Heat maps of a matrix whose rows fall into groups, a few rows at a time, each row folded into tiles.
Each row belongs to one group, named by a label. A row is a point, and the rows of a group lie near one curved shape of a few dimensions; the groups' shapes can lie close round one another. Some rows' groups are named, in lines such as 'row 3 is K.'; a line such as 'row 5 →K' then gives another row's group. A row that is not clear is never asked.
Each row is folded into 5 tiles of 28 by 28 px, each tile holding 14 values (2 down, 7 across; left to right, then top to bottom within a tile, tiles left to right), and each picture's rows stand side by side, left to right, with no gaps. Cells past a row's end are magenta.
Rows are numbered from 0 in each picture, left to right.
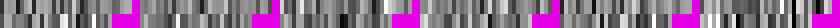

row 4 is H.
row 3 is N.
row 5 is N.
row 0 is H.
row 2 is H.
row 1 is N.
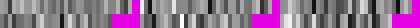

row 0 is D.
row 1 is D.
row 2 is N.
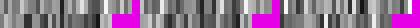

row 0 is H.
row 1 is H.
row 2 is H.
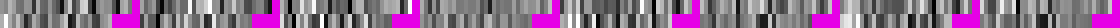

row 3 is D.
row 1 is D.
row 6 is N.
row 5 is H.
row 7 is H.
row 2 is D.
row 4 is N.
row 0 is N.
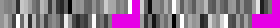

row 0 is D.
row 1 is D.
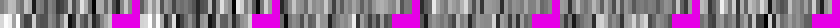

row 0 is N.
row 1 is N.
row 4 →D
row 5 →H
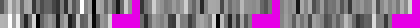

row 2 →D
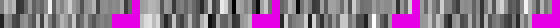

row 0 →D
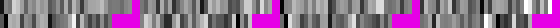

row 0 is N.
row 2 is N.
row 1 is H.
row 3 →D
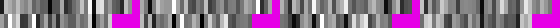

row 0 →N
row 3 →H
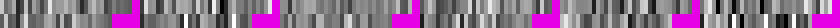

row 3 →D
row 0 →D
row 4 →N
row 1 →H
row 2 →D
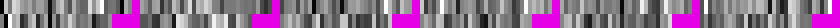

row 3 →H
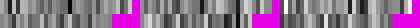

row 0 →D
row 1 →H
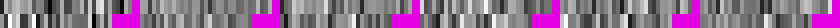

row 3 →D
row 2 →N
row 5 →D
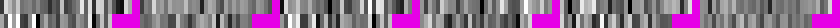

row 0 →N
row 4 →D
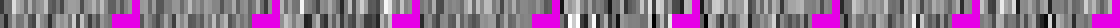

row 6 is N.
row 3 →D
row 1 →D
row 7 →H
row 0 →N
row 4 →N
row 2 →H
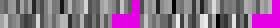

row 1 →H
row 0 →N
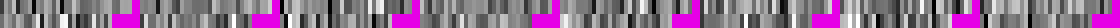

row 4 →N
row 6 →N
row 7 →N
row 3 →D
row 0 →H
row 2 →N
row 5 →H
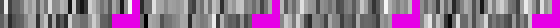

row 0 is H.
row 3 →H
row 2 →H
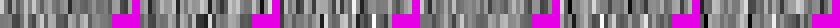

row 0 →D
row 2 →H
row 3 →D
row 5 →N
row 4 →D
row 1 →H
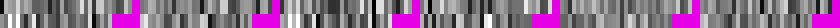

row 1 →N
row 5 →N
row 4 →D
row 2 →N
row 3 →D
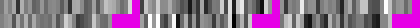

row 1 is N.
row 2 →H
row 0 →D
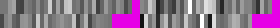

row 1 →D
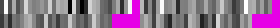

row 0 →H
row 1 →H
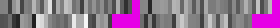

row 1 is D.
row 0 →D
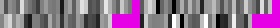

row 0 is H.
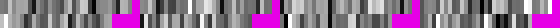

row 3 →D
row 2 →N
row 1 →D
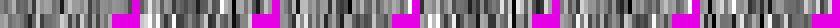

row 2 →D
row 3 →N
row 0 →N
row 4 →D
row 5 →D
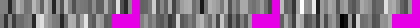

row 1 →N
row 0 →D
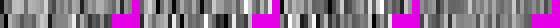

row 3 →D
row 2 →N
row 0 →N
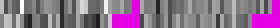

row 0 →H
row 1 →D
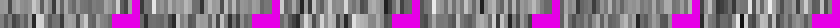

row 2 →D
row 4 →D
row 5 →D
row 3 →N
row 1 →N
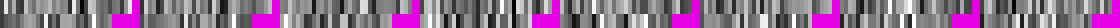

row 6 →D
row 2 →N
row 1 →H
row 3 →N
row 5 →H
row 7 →D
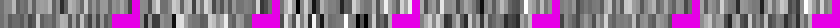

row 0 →N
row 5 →H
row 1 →D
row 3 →H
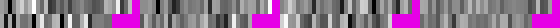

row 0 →D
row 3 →D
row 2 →N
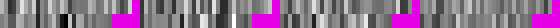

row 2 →D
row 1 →H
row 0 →H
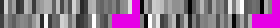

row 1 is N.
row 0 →H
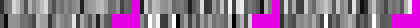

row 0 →N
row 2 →H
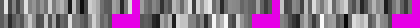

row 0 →H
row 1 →D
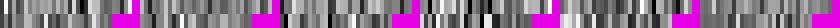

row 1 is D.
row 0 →H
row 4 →N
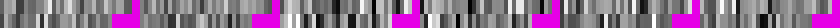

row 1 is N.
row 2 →N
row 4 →H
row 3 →N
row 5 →H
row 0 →D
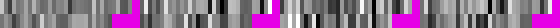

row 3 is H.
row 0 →D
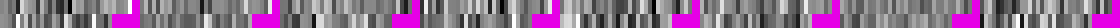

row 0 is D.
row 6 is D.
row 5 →H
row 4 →N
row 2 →D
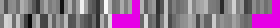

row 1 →D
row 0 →H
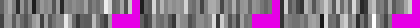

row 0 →D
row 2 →H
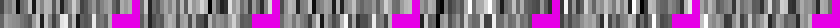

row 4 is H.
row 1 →H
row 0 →H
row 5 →N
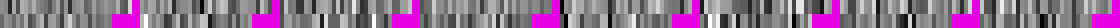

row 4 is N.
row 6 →H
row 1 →N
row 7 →H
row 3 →N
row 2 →H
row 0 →D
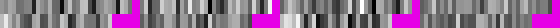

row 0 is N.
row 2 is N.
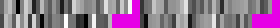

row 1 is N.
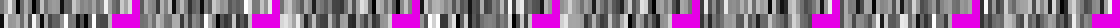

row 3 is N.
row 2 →N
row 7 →H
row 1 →D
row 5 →H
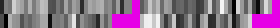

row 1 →N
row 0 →N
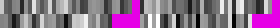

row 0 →D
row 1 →N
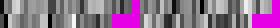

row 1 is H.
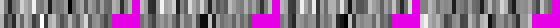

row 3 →N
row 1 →H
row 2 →H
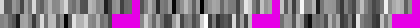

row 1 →H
